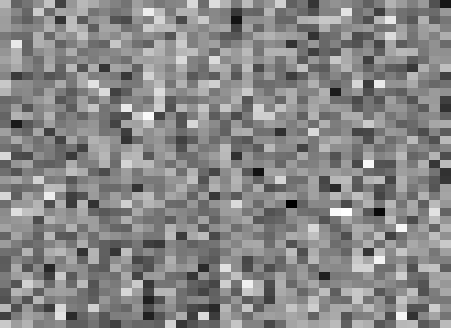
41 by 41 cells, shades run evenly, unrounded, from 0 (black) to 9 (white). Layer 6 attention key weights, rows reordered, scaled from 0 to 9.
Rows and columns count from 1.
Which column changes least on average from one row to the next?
10
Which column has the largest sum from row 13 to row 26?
14
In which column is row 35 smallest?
30
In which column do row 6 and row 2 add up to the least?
35
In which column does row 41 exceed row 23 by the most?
41
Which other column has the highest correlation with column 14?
25
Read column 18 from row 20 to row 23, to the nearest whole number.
4 4 6 7
